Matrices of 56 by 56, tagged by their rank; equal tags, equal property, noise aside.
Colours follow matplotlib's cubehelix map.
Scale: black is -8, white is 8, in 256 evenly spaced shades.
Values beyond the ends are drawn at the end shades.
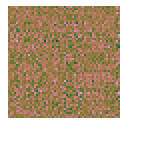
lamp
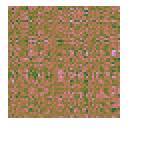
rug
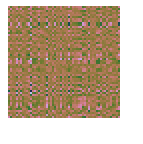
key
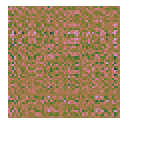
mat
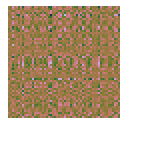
key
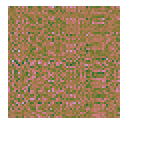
rug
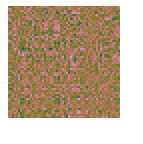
lamp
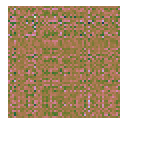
mat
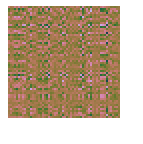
key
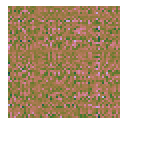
rug
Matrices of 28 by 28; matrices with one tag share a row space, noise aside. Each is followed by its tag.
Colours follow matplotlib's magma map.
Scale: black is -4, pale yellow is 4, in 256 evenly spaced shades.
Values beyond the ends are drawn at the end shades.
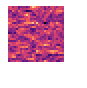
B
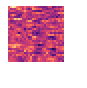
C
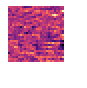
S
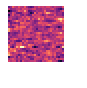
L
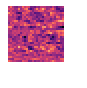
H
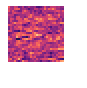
H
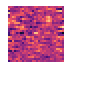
L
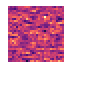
B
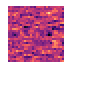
S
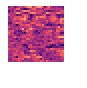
H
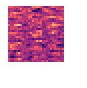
C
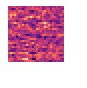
B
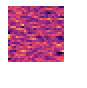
L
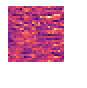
S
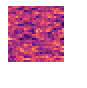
S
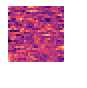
L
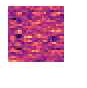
C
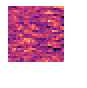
S
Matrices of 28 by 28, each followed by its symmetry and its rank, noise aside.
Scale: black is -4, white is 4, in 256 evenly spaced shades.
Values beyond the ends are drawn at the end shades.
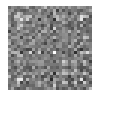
symmetric, rank five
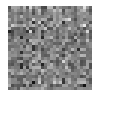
no symmetry, rank five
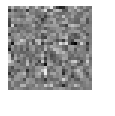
antisymmetric, rank four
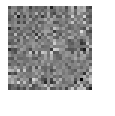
symmetric, rank five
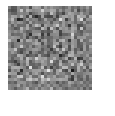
no symmetry, rank five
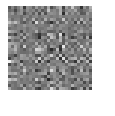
no symmetry, rank three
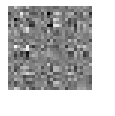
antisymmetric, rank four
